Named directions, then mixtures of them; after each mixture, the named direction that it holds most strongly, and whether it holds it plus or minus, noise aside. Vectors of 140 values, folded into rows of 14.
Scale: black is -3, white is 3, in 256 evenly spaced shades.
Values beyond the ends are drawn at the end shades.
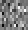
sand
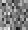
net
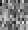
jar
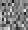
net, plus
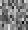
jar, minus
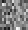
net, minus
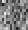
net, plus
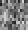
jar, plus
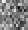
sand, minus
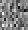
sand, minus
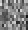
jar, minus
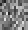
sand, plus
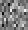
sand, plus
